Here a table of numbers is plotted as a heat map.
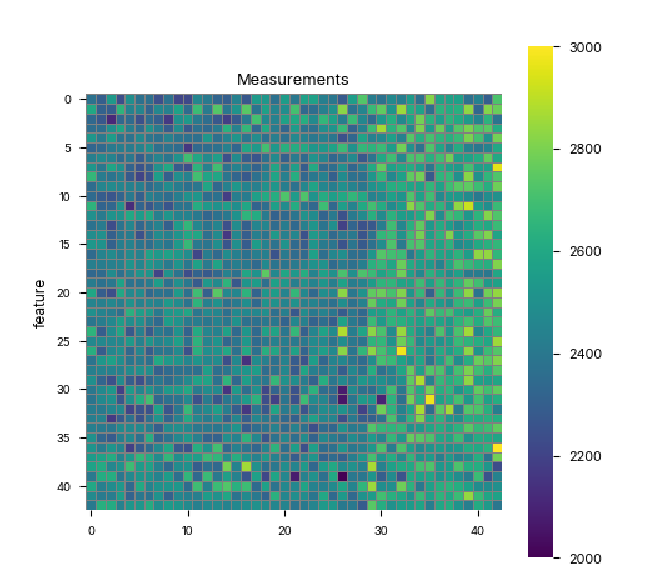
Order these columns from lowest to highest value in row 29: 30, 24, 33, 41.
30, 41, 24, 33
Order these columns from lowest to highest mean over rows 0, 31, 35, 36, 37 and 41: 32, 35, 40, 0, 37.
0, 32, 37, 40, 35
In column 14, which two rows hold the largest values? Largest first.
38, 40
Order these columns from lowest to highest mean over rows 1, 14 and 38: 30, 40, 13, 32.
13, 40, 30, 32
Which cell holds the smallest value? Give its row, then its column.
39, 26
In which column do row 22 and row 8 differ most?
35
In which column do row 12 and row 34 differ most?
16
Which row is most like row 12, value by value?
22
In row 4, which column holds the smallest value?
26
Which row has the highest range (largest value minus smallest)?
31
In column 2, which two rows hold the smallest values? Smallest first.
2, 33
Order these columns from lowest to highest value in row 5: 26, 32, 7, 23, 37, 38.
7, 37, 23, 38, 26, 32
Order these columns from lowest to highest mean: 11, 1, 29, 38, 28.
1, 28, 11, 29, 38
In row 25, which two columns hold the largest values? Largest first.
42, 32
